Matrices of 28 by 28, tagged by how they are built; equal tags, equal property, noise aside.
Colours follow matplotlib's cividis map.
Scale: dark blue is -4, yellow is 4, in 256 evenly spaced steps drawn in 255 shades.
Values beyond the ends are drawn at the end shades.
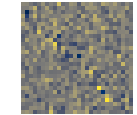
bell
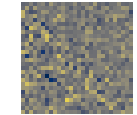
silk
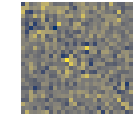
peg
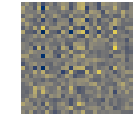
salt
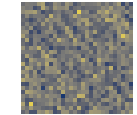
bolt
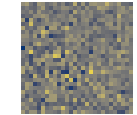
silk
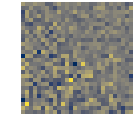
silk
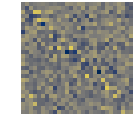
bell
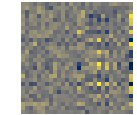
salt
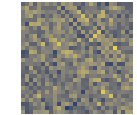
bolt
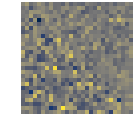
silk
